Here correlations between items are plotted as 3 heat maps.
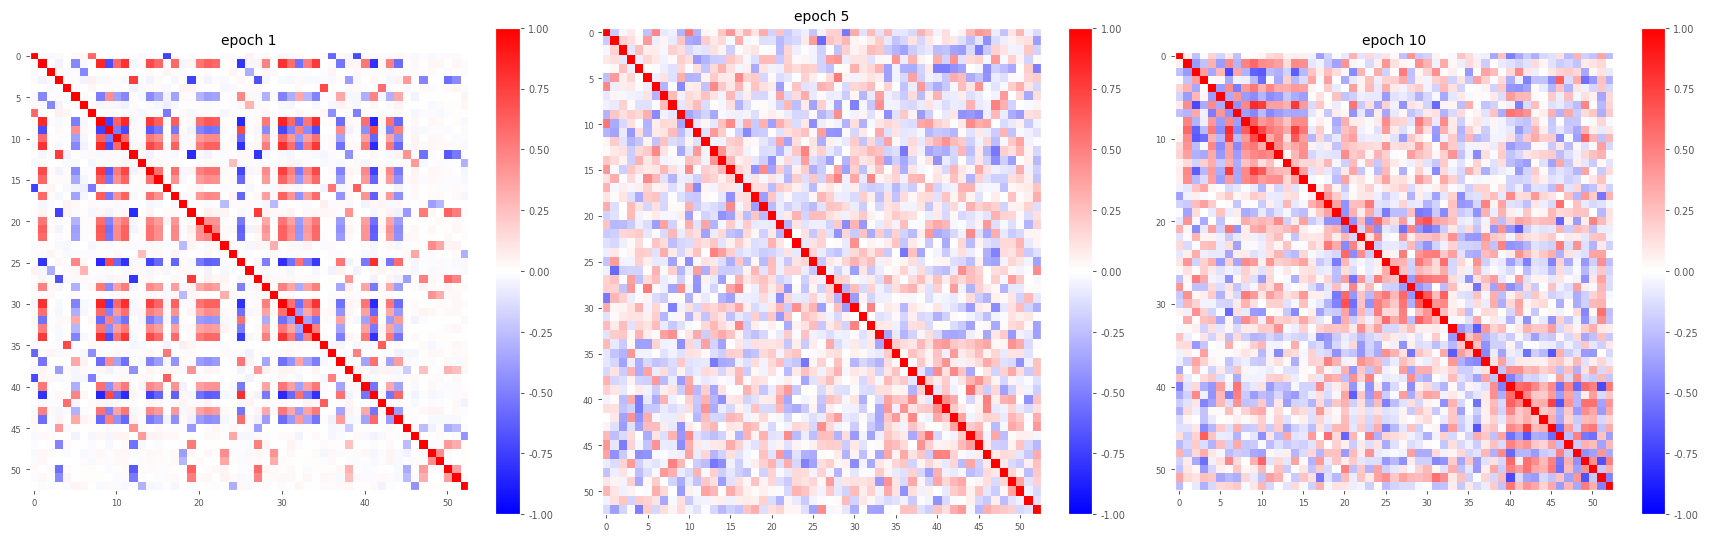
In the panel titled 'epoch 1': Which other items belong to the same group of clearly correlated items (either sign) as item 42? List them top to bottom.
4, 35
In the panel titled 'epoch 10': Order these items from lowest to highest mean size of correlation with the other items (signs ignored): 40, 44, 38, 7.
44, 38, 7, 40
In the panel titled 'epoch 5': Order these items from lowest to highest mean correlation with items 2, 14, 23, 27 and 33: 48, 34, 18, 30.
34, 18, 48, 30
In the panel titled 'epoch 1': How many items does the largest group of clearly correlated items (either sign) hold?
24
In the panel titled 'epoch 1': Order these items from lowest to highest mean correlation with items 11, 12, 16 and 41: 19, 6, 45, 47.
19, 47, 6, 45
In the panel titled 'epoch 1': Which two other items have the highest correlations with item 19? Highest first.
27, 50
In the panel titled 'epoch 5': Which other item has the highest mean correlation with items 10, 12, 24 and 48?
7
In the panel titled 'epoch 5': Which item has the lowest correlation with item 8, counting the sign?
30
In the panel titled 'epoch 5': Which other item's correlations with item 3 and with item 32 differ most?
47
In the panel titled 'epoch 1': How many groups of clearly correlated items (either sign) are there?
7
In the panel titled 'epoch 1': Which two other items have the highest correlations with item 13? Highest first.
46, 24
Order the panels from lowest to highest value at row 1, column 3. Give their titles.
epoch 10, epoch 1, epoch 5
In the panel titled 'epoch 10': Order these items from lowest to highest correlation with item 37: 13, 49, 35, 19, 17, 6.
35, 6, 49, 13, 17, 19
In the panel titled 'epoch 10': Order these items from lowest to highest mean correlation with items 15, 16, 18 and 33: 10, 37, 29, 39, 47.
47, 10, 29, 39, 37
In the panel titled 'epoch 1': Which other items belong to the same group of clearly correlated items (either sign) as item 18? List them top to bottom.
23, 29, 48, 49
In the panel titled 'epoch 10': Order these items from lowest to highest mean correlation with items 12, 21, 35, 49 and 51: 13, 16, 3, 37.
3, 16, 37, 13
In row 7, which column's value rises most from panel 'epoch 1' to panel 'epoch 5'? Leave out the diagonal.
39
